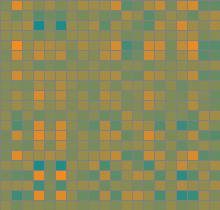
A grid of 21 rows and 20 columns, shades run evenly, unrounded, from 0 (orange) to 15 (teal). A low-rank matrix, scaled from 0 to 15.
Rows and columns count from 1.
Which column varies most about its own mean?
4
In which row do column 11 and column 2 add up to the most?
20
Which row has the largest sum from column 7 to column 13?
12
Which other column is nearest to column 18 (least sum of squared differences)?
2
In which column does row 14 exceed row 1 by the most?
17
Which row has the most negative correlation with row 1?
21
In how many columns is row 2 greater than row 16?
13
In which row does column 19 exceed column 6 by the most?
14
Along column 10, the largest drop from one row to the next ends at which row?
18
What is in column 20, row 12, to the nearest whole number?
6
